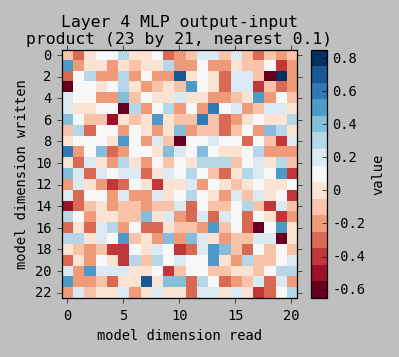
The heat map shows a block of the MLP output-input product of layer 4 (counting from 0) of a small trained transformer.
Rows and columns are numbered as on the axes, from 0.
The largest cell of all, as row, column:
2, 19
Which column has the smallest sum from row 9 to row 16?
20
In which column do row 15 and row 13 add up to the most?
0
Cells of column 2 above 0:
8
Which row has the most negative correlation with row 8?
7
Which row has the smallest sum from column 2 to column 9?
12
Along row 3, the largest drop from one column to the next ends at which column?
17
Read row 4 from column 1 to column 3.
0.1 0.1 -0.2
